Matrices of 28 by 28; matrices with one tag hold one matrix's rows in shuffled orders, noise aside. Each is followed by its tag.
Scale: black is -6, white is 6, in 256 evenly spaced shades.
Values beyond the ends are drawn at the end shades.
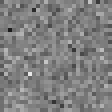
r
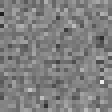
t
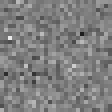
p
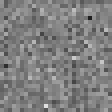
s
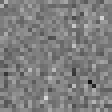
s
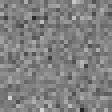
p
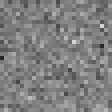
t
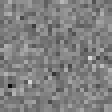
r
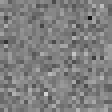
s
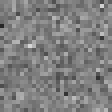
t
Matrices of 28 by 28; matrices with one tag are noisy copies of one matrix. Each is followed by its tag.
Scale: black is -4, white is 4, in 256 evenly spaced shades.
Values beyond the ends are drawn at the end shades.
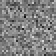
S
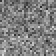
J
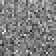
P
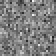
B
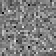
S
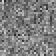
J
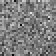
P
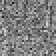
J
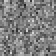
B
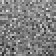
P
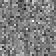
B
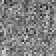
J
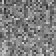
J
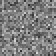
S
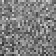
P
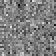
B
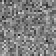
J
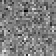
J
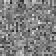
B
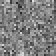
B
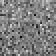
P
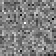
S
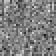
B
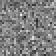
S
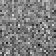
P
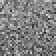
P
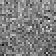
P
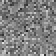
J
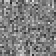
B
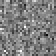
B
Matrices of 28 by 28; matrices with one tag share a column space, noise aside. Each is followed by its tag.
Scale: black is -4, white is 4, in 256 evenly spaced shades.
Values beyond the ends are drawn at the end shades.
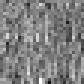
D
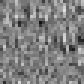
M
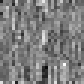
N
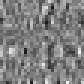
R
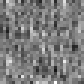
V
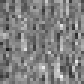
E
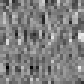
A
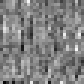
V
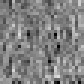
V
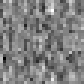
E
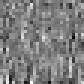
D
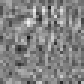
M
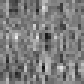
E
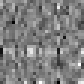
R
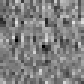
M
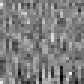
D
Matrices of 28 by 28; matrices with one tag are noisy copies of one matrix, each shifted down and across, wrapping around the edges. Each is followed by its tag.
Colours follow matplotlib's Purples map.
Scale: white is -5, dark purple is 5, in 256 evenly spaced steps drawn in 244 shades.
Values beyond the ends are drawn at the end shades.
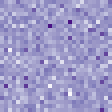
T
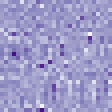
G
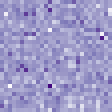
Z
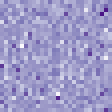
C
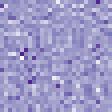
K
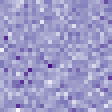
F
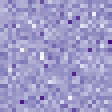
T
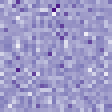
K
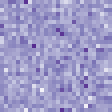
Z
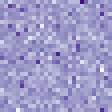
T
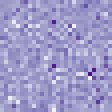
K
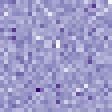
T
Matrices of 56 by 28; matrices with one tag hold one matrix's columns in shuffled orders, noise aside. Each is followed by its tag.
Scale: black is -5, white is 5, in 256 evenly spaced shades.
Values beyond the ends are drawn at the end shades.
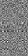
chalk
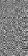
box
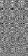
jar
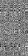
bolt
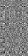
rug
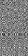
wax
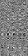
wax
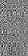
bolt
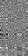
wax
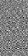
box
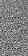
box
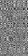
jar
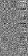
jar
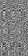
bolt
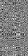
wax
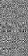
chalk
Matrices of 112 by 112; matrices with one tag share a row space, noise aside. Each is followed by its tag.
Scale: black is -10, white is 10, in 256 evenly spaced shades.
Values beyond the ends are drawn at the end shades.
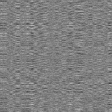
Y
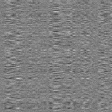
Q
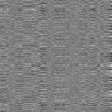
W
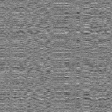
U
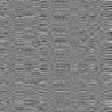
W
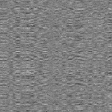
Y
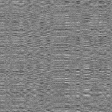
U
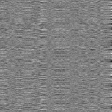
W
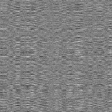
Y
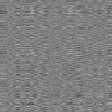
Y
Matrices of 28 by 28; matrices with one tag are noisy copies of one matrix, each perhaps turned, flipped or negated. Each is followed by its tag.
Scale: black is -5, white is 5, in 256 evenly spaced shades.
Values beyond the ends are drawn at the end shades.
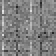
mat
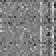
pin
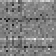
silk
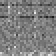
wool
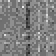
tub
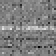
tub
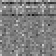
pin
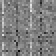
mat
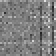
pin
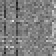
wool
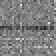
tub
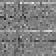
mat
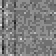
pin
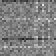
silk
